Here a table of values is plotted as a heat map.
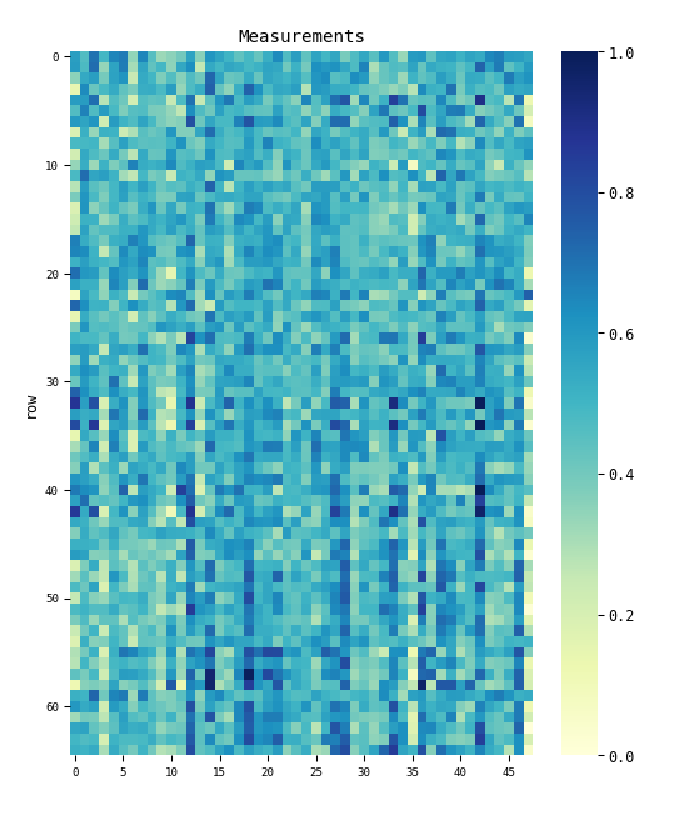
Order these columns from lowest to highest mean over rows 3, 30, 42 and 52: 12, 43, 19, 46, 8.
8, 43, 19, 46, 12
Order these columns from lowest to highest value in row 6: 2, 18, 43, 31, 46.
31, 43, 2, 46, 18
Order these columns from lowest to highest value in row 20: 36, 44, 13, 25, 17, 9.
9, 17, 13, 25, 44, 36
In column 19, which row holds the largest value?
55
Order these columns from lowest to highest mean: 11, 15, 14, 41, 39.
11, 41, 15, 39, 14
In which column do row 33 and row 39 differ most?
42
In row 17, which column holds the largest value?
12
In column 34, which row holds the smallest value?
7
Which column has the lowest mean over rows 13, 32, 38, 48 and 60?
47
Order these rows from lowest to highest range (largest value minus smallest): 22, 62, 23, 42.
23, 22, 62, 42
